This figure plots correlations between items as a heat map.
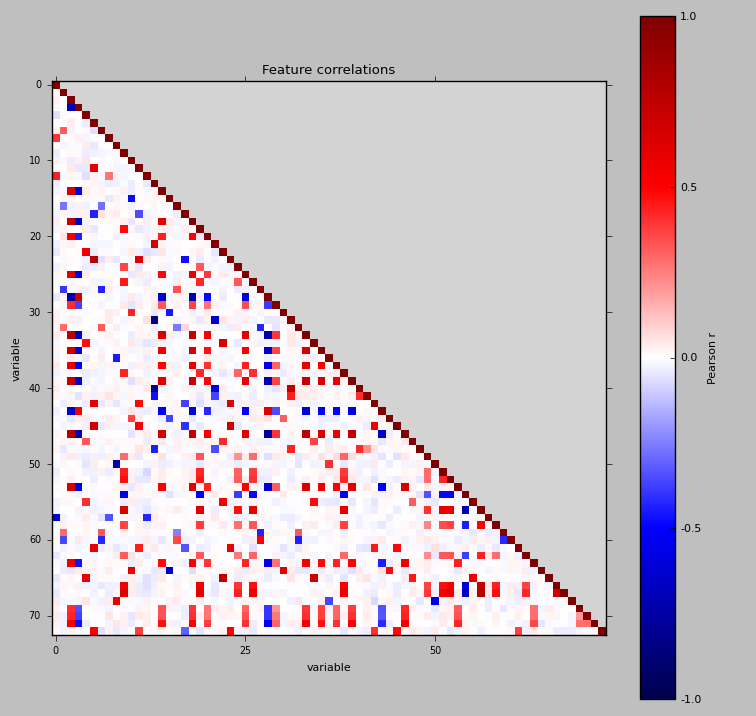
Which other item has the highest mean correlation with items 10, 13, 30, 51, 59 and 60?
64
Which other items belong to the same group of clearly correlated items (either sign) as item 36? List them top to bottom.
8, 50, 68
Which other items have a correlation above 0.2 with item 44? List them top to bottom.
10, 30, 64
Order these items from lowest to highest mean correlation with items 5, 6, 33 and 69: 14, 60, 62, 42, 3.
3, 60, 62, 42, 14
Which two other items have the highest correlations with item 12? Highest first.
0, 7
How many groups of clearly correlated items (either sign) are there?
9
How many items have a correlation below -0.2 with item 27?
4
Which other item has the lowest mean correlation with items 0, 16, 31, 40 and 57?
13
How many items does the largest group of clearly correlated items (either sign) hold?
19
